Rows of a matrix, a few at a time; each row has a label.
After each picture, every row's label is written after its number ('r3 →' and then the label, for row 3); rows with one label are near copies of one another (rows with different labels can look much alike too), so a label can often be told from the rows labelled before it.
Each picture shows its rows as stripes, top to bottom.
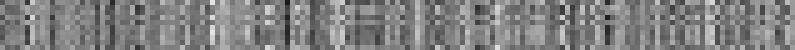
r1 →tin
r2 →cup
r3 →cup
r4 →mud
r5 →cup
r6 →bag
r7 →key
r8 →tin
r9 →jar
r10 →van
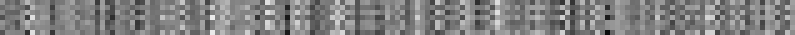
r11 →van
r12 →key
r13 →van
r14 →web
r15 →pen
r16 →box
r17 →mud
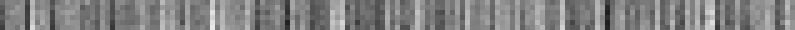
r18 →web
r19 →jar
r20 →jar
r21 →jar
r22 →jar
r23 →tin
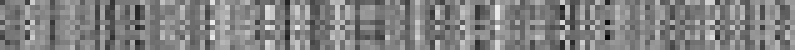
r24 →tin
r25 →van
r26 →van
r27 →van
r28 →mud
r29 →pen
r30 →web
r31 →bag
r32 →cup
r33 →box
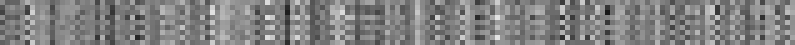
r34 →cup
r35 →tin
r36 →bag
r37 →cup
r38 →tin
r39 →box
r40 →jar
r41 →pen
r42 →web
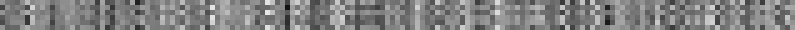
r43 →pen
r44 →bag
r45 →van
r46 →web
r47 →web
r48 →box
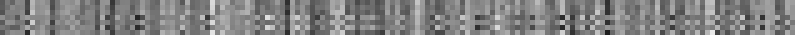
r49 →bag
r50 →key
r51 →tin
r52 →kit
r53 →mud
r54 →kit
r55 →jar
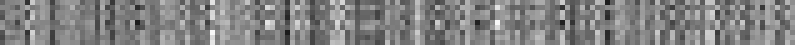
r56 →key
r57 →kit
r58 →jar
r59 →mud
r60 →van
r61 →van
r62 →mud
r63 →tin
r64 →jar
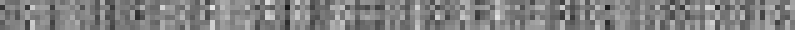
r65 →box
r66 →tin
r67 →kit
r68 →van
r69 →mud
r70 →web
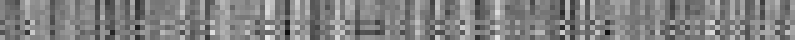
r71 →cup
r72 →box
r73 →van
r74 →pen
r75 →mud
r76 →box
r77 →bag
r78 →van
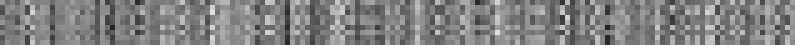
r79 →van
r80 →mud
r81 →tin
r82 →box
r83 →box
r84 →web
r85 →van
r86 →web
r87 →mud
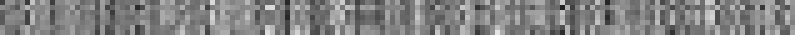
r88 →mud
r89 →kit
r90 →web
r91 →mud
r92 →mud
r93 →box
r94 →box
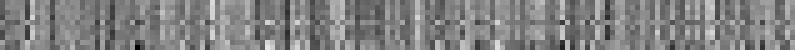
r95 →tin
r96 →jar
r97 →web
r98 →mud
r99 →pen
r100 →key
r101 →web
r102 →mud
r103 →pen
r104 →kit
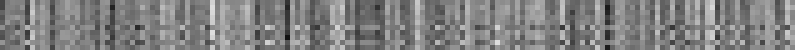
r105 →bag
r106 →bag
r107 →key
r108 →web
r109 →jar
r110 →box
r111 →web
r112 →bag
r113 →pen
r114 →mud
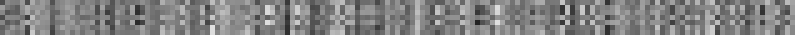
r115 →jar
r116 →pen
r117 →cup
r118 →mud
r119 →cup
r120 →web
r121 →mud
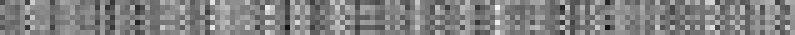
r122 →key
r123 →van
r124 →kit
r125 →tin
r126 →van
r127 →web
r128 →van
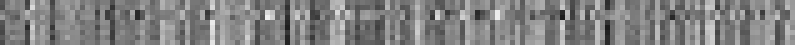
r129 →jar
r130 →tin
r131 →van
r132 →box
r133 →bag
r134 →mud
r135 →bag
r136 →web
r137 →bag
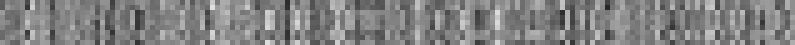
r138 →bag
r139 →mud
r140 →van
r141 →cup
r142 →pen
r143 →box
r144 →web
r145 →web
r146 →pen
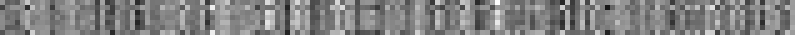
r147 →pen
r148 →jar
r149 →kit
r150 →box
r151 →kit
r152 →cup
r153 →bag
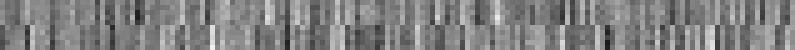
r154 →pen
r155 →cup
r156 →kit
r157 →van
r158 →box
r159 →bag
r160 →web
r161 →tin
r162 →web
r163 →jar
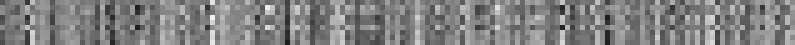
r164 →web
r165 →kit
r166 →box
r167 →jar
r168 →web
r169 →kit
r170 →bag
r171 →web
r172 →bag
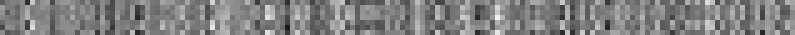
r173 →tin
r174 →van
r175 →van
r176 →van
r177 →tin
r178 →tin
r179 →cup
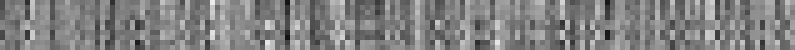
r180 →bag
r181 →tin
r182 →web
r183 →key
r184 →box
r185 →pen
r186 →mud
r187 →tin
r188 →van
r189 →kit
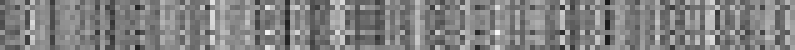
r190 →jar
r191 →box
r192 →web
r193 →web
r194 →tin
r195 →bag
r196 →pen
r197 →web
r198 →jar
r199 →cup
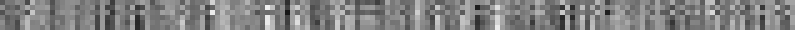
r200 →bag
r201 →cup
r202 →bag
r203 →cup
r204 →box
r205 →van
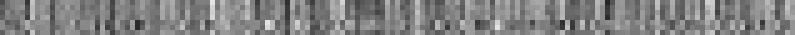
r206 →key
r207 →web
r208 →bag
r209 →key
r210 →cup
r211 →van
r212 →mud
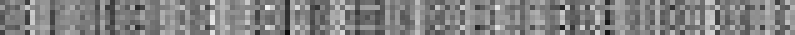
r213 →key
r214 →box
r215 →web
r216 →tin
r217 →key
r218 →cup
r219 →mud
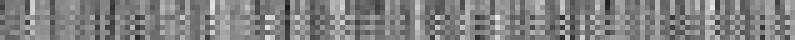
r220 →bag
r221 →bag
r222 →tin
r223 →van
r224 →tin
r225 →cup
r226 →tin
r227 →cup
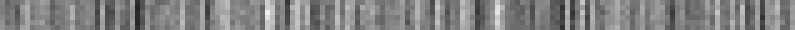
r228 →cup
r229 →kit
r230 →kit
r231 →kit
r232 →pen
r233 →kit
